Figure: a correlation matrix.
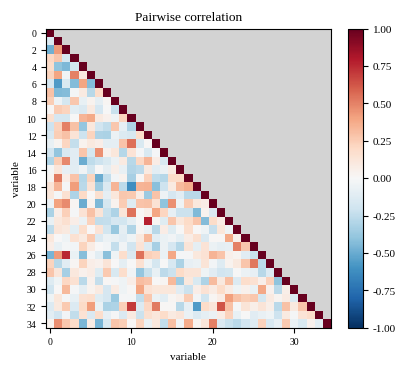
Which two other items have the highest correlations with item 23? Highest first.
25, 31
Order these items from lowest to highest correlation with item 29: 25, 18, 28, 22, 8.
28, 18, 8, 25, 22
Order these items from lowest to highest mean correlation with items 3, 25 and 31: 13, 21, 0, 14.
13, 14, 21, 0
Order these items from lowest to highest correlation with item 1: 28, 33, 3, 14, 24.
14, 33, 24, 28, 3
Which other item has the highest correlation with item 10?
32
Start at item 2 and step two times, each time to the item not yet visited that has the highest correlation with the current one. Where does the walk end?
11
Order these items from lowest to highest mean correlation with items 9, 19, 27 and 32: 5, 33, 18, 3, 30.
18, 3, 33, 30, 5
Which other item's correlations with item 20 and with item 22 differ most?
34
